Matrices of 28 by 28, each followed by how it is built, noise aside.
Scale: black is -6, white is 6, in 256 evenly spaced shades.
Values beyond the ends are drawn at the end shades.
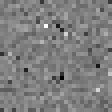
sparse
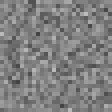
noise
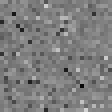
sparse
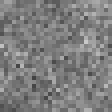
smooth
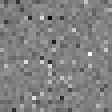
sparse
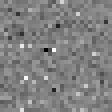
sparse
